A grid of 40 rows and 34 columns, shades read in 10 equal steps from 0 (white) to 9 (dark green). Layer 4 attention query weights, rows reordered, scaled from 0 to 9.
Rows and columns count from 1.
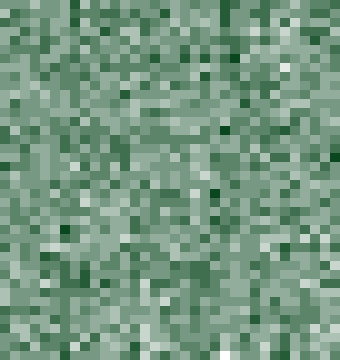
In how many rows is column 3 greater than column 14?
15
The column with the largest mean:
7
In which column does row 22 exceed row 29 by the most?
18
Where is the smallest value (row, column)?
40, 23
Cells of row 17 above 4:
23
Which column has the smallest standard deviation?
10
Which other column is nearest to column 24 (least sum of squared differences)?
19
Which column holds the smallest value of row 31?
2
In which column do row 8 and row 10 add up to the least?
29
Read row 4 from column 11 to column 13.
8 6 3
